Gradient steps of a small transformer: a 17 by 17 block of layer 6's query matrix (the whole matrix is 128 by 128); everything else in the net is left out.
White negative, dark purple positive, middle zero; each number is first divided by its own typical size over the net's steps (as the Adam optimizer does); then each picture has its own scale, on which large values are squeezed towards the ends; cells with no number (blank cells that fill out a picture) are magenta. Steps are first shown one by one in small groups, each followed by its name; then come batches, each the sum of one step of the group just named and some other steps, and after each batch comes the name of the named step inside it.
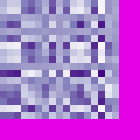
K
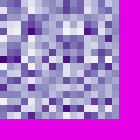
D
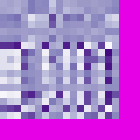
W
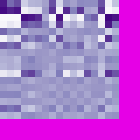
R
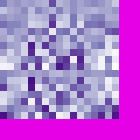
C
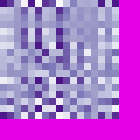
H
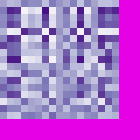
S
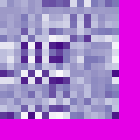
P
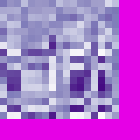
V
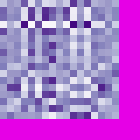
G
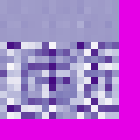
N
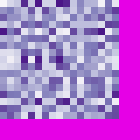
P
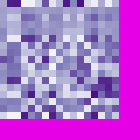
V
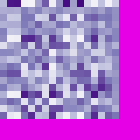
V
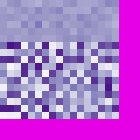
N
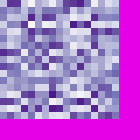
G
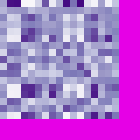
D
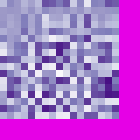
P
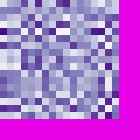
R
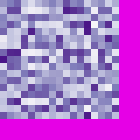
D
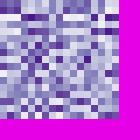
R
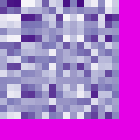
R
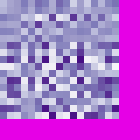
C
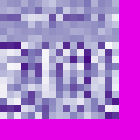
W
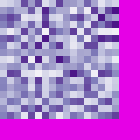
S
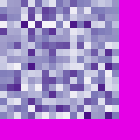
G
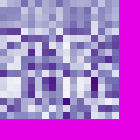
N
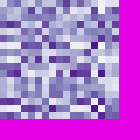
K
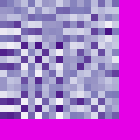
H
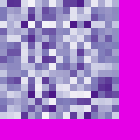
G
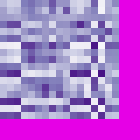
K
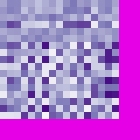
W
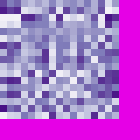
R
